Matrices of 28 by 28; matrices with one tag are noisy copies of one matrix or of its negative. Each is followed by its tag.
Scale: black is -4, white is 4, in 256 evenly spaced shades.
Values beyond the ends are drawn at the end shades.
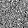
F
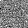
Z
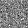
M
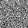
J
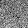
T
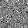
J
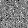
J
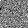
Z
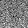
T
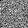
Z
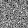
J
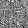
F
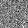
F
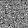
M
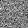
Z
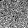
T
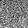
T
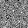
J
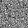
M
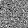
Z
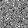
J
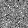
J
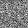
M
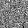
F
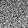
T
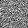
Z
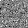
Z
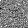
Z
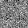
J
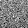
T
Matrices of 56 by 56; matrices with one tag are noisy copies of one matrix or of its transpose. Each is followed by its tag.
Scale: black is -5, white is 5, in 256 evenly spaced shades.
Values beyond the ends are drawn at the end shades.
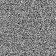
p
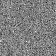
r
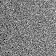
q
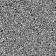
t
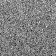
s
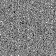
p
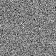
t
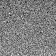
q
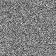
t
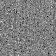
p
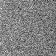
s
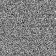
p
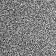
q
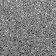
s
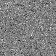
r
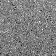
s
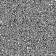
p
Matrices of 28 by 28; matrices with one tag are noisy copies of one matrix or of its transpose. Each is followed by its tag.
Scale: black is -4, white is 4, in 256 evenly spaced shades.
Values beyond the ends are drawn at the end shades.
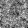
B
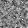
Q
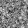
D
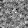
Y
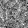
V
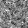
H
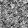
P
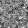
D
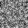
Q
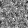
Q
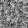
P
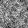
V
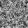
Q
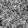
V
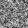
D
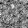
P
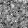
P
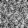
Y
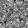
D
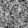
V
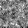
B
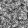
D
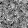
P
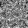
Q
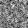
P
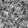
P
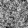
V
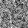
H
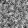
Y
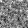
H
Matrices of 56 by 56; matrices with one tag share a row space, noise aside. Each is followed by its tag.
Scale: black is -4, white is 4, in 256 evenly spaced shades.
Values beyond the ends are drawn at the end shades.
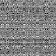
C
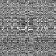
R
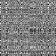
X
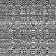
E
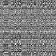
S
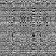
E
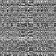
R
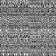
X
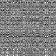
C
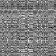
R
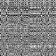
X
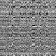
E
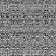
C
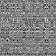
C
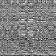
R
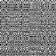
X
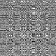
E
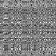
S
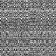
X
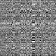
E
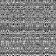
C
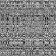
C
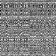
X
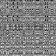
C
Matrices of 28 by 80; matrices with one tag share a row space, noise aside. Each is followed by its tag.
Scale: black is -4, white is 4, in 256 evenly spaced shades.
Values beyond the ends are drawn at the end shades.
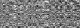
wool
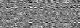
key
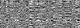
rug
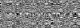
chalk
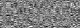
key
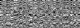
key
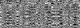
chalk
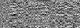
wool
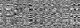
key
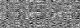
rug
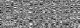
key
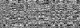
wool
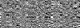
chalk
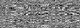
wool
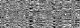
rug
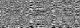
rug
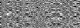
chalk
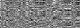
rug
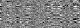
chalk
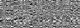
key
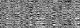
rug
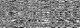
wool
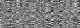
chalk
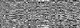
wool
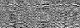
wool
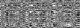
rug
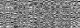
key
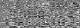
wool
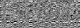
key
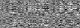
wool
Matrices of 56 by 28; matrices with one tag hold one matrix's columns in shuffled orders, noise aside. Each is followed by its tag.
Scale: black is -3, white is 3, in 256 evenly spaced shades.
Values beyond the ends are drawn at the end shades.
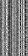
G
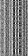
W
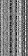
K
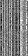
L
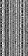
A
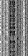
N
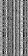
W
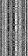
L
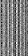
A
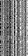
N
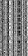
N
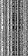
L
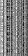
K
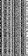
W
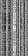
L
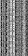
K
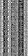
K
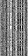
L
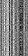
L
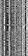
L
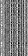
A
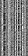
L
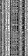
L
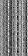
K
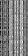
N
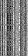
L
